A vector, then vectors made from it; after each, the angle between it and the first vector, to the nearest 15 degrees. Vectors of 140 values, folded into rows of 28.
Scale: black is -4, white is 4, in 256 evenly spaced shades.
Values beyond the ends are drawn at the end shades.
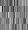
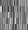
30 degrees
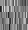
150 degrees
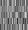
75 degrees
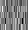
105 degrees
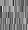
150 degrees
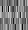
45 degrees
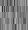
30 degrees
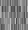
60 degrees
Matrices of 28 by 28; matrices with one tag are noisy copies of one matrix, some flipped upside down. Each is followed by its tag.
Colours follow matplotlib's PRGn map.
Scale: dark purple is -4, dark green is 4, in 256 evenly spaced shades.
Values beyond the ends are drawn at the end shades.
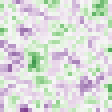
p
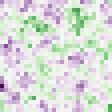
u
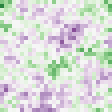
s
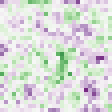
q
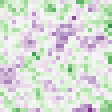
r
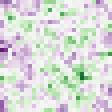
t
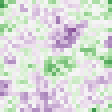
s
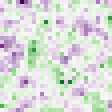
p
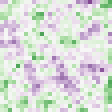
r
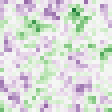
u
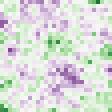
s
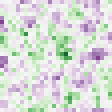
q
